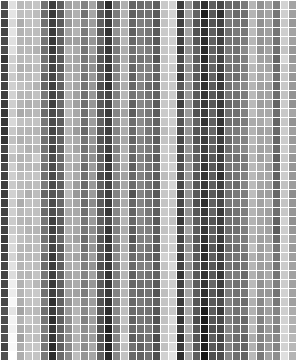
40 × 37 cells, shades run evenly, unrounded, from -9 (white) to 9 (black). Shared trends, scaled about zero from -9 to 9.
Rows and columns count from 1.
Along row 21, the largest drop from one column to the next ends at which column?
2
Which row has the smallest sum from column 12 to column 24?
14
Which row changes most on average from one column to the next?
40
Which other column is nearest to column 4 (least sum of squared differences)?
5
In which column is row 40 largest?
26
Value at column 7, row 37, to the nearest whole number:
5
